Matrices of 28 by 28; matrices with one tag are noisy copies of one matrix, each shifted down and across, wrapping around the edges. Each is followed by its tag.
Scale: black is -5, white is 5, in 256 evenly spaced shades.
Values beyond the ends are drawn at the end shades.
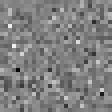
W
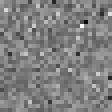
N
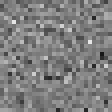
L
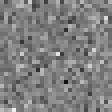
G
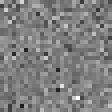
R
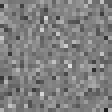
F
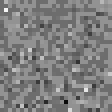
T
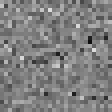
L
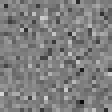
W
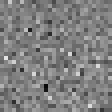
L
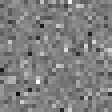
T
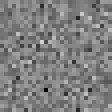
R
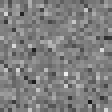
W
